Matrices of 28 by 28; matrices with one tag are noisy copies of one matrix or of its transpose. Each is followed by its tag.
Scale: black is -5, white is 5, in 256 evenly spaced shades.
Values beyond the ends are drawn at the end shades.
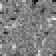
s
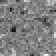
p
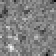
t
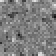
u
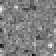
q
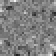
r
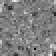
r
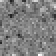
u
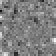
u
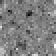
p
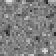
q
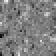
s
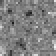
p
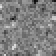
s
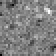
t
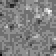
t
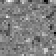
q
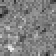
t
